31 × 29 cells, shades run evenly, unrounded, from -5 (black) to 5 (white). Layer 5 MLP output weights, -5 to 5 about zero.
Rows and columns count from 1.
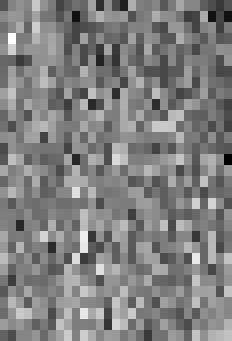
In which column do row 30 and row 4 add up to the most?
2
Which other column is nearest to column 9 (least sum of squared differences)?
26
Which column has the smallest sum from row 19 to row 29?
22
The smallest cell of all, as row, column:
15, 29
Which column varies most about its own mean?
11
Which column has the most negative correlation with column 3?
7
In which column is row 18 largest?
10
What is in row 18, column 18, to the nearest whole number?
1
